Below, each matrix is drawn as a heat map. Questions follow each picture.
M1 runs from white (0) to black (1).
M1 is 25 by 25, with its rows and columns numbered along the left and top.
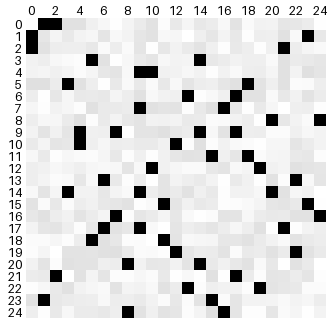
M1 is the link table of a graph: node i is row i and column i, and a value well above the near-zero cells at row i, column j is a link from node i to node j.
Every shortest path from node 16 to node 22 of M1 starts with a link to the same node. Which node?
node 7
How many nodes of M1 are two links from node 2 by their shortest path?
2
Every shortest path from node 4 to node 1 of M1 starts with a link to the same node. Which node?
node 9
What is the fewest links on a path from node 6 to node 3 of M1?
4
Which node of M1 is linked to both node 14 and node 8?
node 20
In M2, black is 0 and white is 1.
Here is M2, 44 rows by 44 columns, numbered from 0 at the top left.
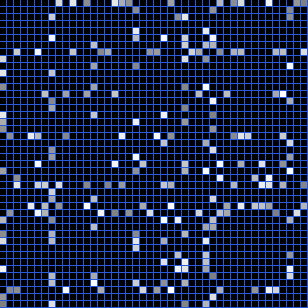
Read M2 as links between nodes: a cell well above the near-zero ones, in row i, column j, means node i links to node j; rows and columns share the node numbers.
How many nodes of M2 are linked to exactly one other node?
2
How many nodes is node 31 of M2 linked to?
6
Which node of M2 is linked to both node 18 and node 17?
node 0
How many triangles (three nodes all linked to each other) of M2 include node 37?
1
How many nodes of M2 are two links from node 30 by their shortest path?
9
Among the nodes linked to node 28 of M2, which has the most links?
node 7
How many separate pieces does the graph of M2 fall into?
3
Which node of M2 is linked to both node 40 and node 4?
node 19
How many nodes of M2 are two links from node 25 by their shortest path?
7
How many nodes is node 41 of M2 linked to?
11
